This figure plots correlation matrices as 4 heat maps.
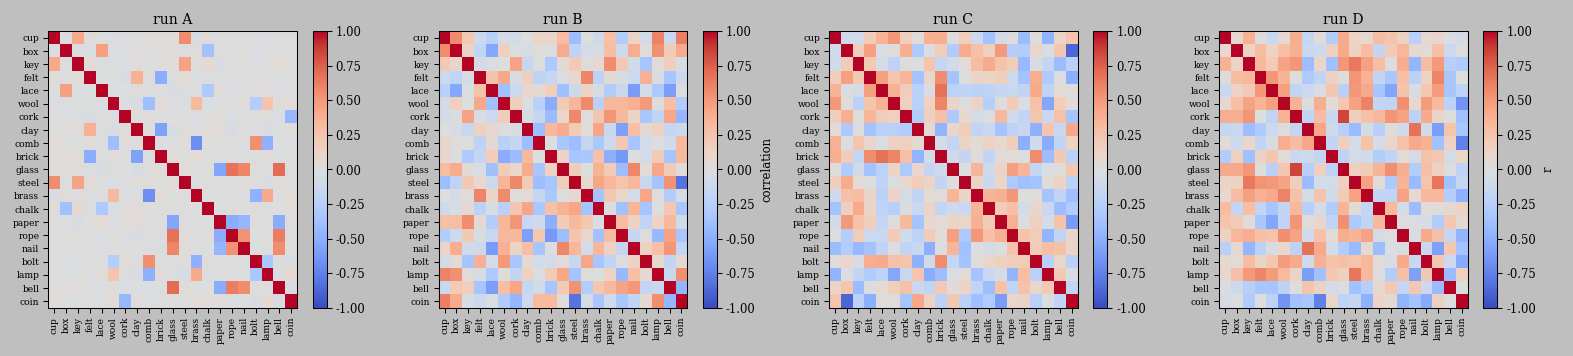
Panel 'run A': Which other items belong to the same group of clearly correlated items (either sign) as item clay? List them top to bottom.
felt, brick
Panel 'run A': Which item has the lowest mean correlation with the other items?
paper
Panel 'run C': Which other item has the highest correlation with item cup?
wool
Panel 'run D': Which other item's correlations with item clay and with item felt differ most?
lamp
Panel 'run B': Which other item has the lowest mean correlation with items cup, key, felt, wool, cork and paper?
brick
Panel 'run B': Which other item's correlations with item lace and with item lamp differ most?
box
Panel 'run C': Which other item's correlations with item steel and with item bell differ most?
nail
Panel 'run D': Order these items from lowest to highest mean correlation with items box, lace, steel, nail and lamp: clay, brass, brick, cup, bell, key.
bell, clay, cup, brick, key, brass
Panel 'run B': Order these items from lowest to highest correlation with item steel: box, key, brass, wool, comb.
comb, box, brass, key, wool
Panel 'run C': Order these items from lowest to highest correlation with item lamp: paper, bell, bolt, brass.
brass, bolt, paper, bell
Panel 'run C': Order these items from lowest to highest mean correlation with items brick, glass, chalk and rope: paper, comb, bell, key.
bell, comb, key, paper
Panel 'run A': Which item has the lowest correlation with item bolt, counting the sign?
brass
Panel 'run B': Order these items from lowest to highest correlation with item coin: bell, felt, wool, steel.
steel, bell, wool, felt
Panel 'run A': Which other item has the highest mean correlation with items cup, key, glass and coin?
steel
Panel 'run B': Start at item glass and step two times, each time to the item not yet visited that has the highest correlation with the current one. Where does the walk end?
bell
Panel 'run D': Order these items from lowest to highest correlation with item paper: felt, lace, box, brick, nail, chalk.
lace, felt, brick, nail, box, chalk
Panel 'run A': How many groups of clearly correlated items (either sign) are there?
6
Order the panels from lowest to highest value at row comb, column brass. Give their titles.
run A, run B, run C, run D
